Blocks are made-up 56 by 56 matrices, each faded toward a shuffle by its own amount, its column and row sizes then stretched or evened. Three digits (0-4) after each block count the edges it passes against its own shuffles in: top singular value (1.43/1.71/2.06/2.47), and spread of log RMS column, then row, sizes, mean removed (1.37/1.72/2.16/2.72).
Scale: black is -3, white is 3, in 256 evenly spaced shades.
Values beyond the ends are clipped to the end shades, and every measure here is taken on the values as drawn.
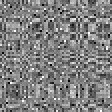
4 0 1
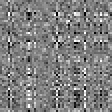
4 4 3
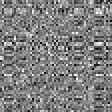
4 1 3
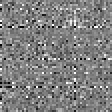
2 2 4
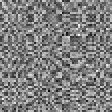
4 2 2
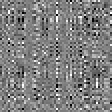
4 4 3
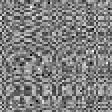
4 1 1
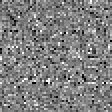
1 0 2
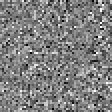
0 1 1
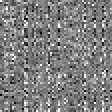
3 4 1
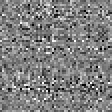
2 1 3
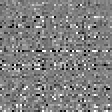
3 3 4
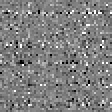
2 2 3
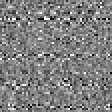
3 0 4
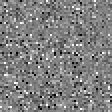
0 2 2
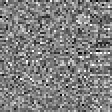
2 1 1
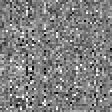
2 3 0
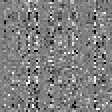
3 4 1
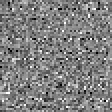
0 0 3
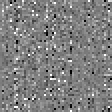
0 4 1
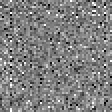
2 2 0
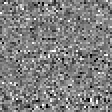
0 0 2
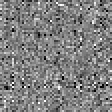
1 3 1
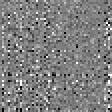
2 4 2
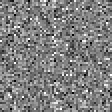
1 2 1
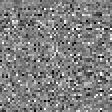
2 1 3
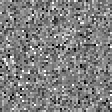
0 0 0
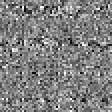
2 0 3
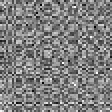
4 0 3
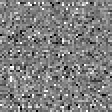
1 0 3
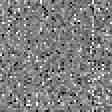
1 3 1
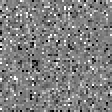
0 2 1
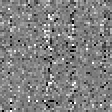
0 3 1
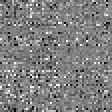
1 3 4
